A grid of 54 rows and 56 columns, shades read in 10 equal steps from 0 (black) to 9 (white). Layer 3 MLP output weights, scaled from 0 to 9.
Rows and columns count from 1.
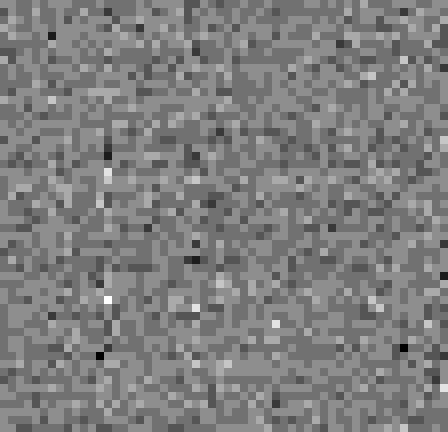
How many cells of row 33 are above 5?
1
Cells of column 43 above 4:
20
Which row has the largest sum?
23
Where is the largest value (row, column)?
38, 14
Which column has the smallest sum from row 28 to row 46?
13
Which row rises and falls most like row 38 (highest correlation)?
22
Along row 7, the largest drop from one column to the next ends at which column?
25
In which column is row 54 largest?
51
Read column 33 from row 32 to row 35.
5 4 5 5
